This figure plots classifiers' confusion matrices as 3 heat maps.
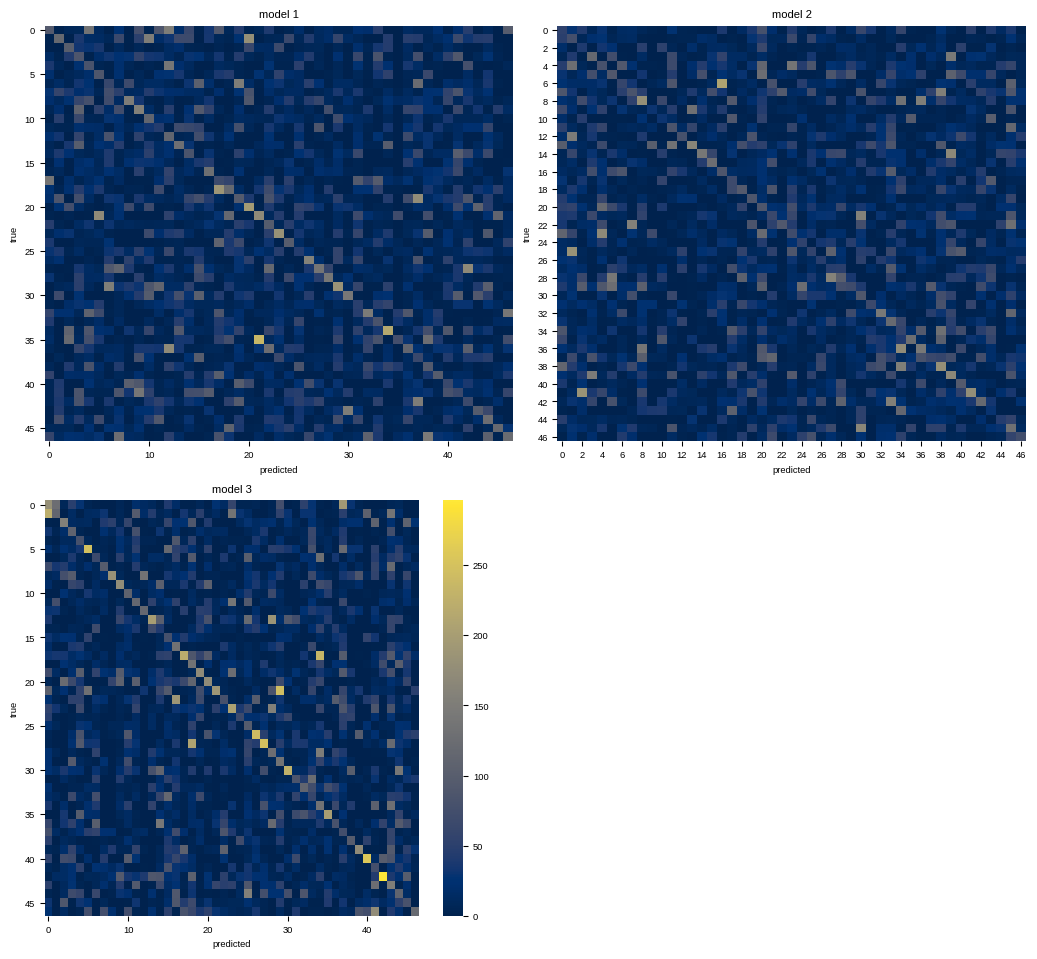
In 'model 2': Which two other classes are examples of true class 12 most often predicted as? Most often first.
1, 19
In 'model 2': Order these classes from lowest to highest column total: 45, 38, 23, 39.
23, 39, 38, 45
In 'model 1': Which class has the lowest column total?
35
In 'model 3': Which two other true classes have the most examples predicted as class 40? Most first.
1, 46
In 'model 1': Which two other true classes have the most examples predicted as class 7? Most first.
46, 27
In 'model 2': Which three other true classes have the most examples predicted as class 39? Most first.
14, 3, 5
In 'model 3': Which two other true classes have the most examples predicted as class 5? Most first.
21, 46
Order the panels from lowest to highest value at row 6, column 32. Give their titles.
model 1, model 3, model 2
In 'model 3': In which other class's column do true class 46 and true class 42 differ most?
41
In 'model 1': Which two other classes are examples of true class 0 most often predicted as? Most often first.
12, 4
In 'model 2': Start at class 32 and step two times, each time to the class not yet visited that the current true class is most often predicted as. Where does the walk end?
30
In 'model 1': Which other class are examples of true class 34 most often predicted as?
2
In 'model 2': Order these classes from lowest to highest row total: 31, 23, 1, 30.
1, 31, 30, 23
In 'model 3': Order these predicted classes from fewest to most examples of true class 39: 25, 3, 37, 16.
25, 37, 16, 3
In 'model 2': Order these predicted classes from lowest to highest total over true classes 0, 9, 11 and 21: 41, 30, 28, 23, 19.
28, 19, 41, 23, 30
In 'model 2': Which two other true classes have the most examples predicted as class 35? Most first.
10, 45
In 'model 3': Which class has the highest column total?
43
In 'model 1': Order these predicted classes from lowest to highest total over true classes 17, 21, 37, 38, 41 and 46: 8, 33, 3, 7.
8, 3, 33, 7
